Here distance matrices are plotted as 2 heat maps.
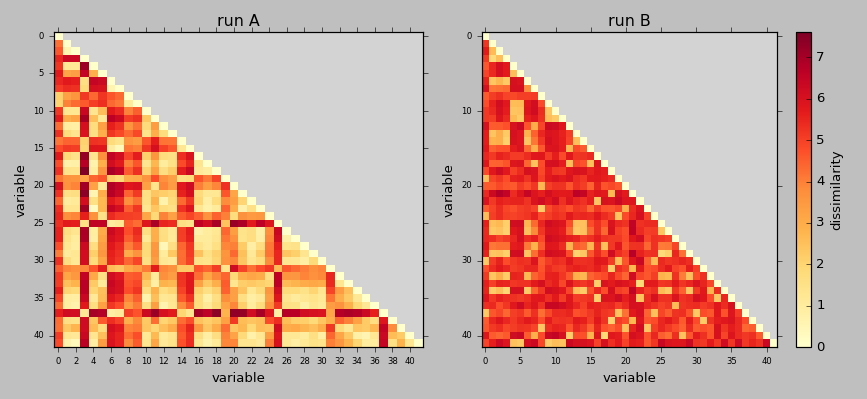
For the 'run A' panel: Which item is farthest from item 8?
20
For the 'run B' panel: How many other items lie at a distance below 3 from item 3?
10
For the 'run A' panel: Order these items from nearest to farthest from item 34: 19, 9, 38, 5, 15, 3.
5, 38, 19, 9, 15, 3
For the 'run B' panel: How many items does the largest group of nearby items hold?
11
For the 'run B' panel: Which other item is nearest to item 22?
33
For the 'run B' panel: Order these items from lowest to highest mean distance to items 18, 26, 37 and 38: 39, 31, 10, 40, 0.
31, 0, 39, 40, 10
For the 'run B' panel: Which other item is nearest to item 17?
40
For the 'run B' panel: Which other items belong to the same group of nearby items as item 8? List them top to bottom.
20, 23, 39
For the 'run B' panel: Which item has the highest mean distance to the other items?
21
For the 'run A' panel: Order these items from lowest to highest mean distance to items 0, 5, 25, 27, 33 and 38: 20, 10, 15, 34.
10, 34, 20, 15
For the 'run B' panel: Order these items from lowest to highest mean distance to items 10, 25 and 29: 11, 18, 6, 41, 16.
6, 11, 41, 16, 18
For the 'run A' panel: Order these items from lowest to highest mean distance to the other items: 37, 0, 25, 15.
15, 0, 25, 37
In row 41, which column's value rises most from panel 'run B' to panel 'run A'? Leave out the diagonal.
9
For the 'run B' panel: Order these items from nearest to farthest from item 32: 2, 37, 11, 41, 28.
2, 28, 37, 11, 41
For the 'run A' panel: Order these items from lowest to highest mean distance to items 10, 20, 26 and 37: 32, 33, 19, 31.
33, 32, 19, 31
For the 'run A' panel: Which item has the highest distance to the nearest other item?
0
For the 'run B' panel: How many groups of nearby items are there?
8
